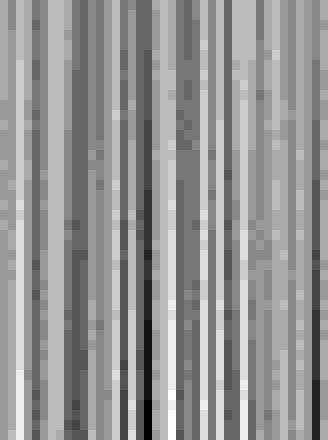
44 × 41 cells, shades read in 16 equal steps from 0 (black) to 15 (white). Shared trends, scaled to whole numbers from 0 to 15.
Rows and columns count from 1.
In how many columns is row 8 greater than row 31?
14
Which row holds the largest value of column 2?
44
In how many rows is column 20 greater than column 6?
36
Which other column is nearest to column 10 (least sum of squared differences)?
16
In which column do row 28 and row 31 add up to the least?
19
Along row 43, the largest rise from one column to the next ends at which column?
20
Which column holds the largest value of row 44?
22
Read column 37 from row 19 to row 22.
8 8 8 8
